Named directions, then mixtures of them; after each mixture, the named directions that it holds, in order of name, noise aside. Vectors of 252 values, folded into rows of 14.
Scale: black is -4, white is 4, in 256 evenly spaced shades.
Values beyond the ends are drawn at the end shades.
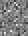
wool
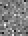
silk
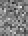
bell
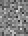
bell, silk, wool.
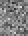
bell.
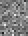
silk, wool.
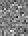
bell, silk, wool.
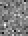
silk.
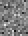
silk.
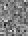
bell, silk, wool.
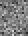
bell, silk.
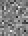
bell, wool.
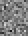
bell, silk, wool.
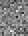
bell, silk, wool.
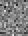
bell, silk, wool.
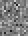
wool.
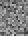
bell, silk.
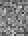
bell, silk.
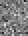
silk.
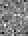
silk.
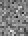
bell, silk, wool.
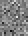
bell, silk, wool.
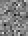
bell, silk, wool.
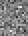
bell, wool.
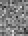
bell, silk.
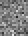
bell, silk, wool.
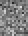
bell, silk.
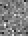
silk.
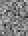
bell, silk, wool.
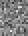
bell, wool.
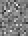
wool.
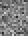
bell, silk, wool.
